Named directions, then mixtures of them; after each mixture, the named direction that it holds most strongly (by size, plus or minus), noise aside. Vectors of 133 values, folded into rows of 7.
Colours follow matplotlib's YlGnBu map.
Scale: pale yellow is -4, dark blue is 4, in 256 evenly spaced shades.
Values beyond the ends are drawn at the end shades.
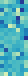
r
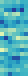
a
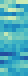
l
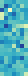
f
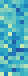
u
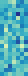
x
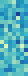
x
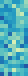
u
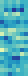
a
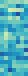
l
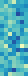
u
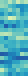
l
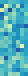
f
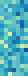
u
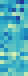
l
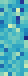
r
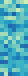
l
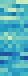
l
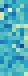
f
